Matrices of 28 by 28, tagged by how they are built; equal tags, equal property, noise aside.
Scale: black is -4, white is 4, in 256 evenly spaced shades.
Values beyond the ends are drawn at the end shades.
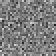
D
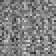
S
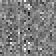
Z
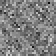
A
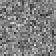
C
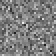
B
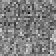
S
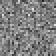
D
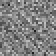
A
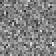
D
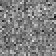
C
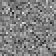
B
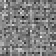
S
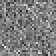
A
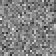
C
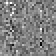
Z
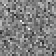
B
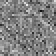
A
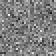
C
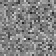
C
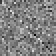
B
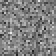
C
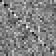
B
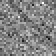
A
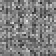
S
